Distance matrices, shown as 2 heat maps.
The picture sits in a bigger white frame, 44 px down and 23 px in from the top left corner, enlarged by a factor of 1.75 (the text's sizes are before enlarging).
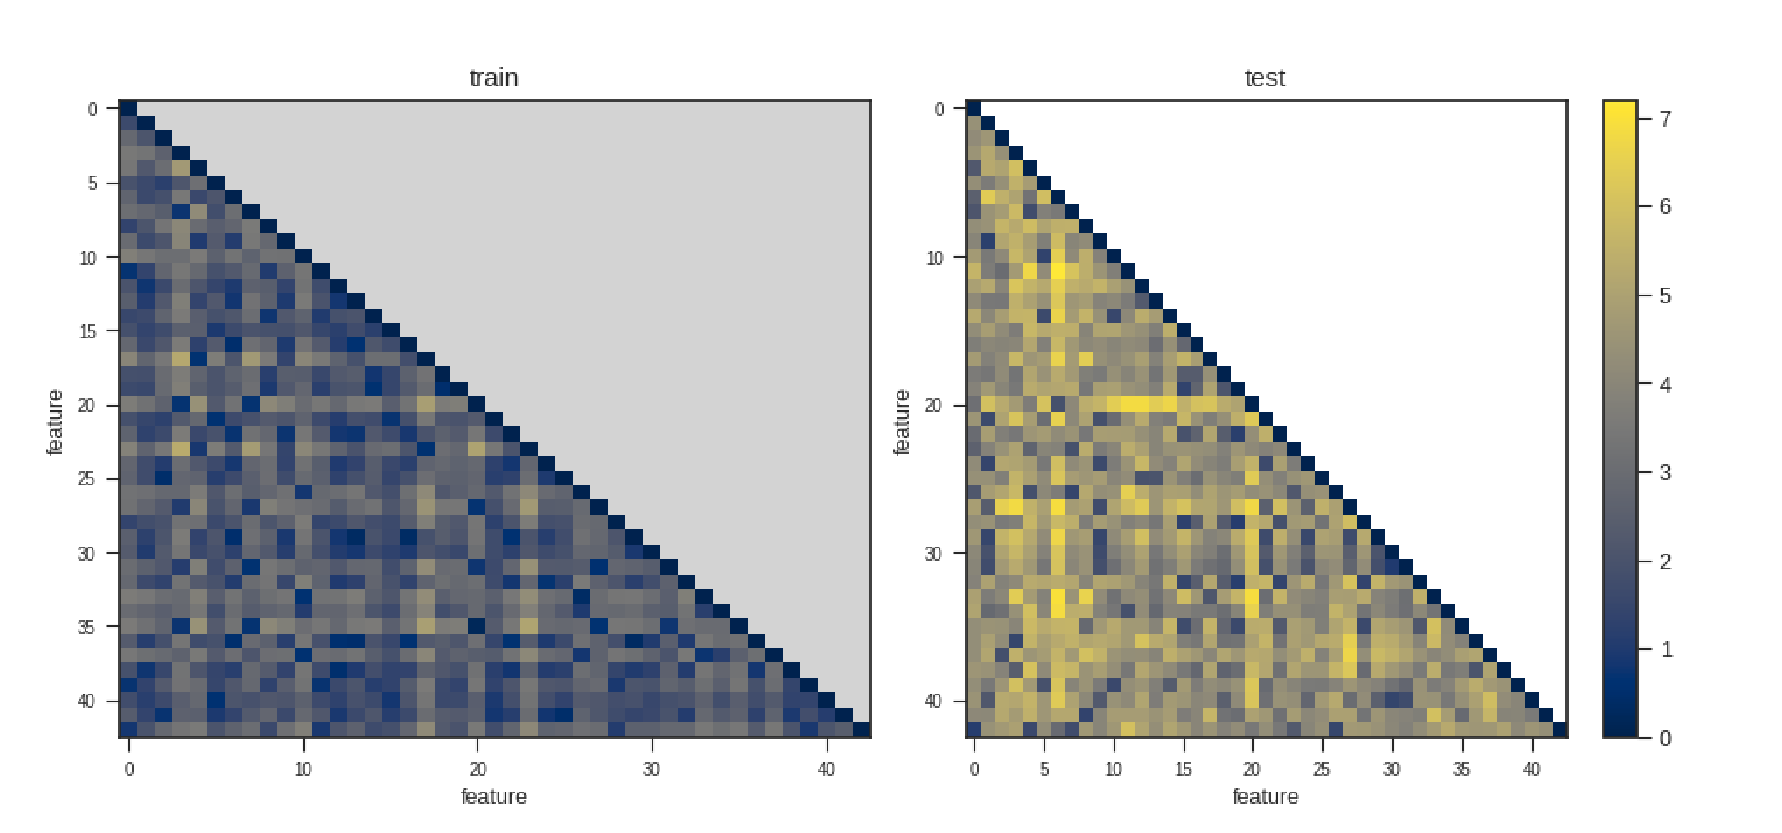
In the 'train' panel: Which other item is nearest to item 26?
33
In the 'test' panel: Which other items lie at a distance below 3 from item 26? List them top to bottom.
0, 4, 7, 23, 42
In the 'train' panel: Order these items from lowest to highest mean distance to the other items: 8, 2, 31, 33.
2, 31, 8, 33
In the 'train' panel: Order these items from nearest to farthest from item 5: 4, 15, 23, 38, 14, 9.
15, 38, 14, 9, 4, 23
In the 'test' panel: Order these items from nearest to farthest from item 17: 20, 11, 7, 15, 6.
11, 7, 15, 20, 6
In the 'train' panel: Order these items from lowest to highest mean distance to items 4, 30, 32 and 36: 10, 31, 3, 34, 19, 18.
19, 18, 31, 34, 10, 3
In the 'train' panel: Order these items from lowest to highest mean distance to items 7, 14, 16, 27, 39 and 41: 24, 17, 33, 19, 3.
24, 19, 3, 33, 17
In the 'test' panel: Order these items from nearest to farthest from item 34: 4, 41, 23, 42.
23, 41, 42, 4
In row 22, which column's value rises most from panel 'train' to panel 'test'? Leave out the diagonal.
29
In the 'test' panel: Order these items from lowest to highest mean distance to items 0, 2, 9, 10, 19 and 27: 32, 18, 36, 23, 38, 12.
18, 23, 32, 38, 36, 12
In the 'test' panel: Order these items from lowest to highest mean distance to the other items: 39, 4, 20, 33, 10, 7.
39, 10, 7, 33, 4, 20
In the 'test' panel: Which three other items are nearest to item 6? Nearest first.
20, 0, 42
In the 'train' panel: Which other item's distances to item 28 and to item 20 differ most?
35
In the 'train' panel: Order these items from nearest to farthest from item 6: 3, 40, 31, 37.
40, 31, 37, 3
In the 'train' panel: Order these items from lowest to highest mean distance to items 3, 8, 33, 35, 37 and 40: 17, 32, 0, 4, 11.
11, 0, 32, 4, 17
